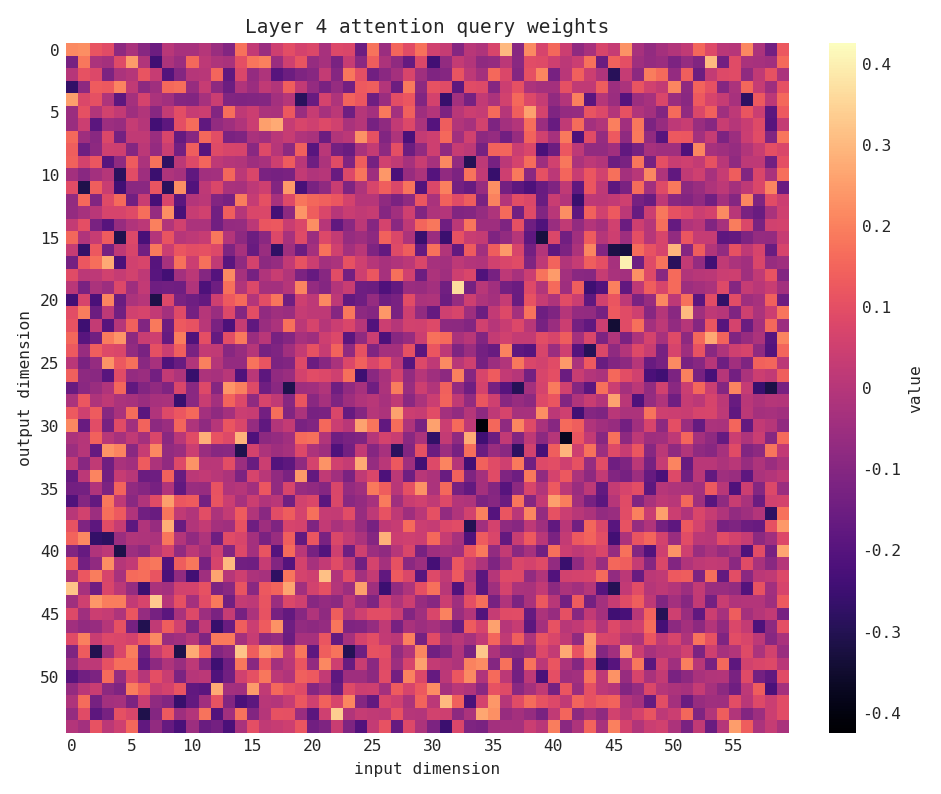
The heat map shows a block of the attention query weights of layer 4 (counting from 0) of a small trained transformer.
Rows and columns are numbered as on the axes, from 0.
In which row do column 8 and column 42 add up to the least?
11
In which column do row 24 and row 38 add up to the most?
59
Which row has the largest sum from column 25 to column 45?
52
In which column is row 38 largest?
8
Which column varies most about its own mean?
45
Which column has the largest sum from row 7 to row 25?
41
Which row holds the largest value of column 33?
31
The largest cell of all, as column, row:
46, 17
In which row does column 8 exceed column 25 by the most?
38
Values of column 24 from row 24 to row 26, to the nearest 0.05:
0.1 0.15 -0.25
